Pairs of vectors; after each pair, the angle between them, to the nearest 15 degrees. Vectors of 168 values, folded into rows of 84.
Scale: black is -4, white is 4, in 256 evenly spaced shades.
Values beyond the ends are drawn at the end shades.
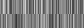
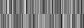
60 degrees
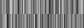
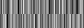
30 degrees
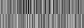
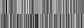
135 degrees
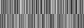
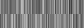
60 degrees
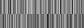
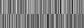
30 degrees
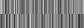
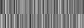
165 degrees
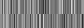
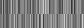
165 degrees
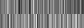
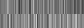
15 degrees
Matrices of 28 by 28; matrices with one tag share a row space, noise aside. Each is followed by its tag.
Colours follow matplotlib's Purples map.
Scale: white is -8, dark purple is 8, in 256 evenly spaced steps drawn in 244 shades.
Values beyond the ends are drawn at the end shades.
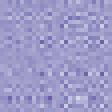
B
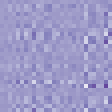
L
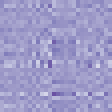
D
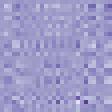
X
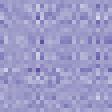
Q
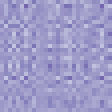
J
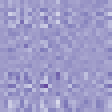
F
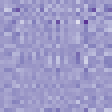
X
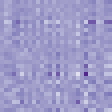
X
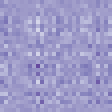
Q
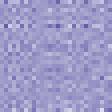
J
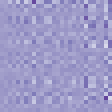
L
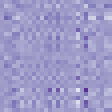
X
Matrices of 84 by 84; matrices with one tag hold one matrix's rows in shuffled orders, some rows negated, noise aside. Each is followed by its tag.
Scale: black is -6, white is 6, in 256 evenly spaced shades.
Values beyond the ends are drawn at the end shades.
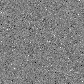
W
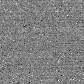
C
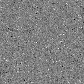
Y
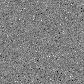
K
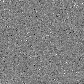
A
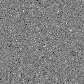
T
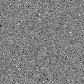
T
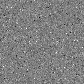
A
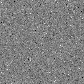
W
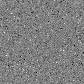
Y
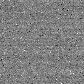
C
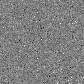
K
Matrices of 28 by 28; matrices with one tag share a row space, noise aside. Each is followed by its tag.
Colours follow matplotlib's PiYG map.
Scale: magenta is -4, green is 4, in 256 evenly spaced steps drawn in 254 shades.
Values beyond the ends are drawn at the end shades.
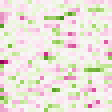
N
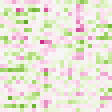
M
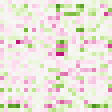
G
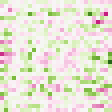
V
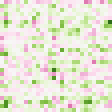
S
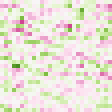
M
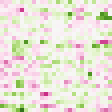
M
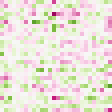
S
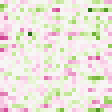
N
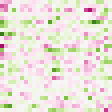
V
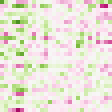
M
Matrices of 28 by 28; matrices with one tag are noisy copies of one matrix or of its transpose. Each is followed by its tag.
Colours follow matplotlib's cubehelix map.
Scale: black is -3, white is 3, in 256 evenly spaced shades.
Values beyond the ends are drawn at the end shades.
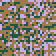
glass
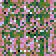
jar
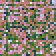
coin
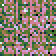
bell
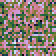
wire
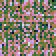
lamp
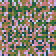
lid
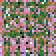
jar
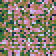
wire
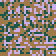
wire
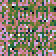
lid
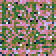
jar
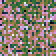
wire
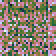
lid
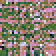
glass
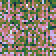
wire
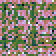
jar
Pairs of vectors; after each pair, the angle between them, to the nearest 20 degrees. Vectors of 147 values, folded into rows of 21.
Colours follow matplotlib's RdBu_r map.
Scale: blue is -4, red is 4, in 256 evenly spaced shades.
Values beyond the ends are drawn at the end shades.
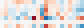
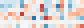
140 degrees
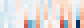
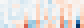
20 degrees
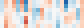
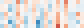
120 degrees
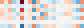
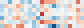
120 degrees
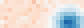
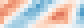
100 degrees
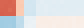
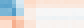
160 degrees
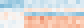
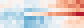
120 degrees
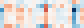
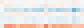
80 degrees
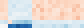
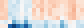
20 degrees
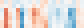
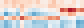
120 degrees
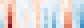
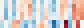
100 degrees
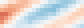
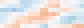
140 degrees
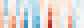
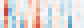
140 degrees
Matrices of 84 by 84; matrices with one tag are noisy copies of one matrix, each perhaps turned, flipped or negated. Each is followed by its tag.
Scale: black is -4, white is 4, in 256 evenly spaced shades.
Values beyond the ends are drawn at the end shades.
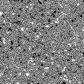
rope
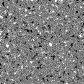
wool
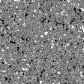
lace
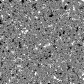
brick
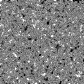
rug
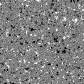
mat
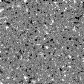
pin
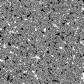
rug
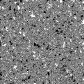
brick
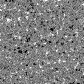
mat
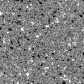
rope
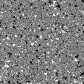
pin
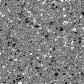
rope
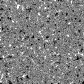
pin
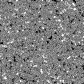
lace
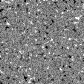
pin
